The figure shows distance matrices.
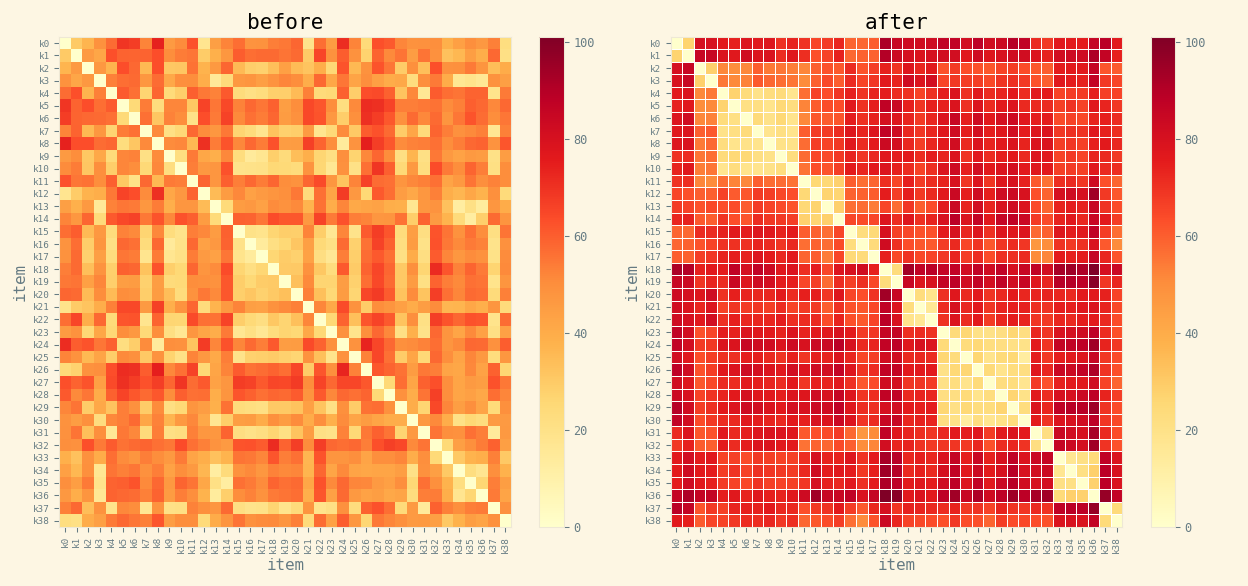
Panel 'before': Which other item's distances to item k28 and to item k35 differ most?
k14
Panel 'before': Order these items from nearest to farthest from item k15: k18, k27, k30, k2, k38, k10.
k10, k18, k2, k30, k38, k27
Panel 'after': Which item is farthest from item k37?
k36
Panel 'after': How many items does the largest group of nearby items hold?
8
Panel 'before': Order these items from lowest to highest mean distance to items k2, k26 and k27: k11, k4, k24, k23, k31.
k23, k31, k4, k11, k24
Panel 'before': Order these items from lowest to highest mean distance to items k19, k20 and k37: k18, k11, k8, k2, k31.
k31, k18, k2, k8, k11
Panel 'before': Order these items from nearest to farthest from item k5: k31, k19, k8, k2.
k8, k19, k31, k2
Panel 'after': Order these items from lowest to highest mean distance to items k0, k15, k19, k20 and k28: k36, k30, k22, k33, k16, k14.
k16, k22, k30, k14, k33, k36
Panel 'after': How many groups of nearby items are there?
11
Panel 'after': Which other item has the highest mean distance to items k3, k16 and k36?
k18
